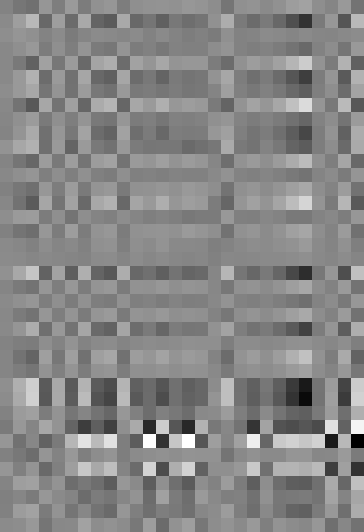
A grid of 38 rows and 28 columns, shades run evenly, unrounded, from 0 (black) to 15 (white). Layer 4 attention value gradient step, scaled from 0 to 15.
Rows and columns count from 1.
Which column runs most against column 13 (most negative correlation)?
7
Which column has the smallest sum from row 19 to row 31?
24
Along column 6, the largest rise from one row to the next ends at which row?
32
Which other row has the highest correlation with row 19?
18
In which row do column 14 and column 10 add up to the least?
31
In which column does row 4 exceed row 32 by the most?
28
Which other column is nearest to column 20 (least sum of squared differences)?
15
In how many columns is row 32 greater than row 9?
16
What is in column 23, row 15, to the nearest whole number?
11
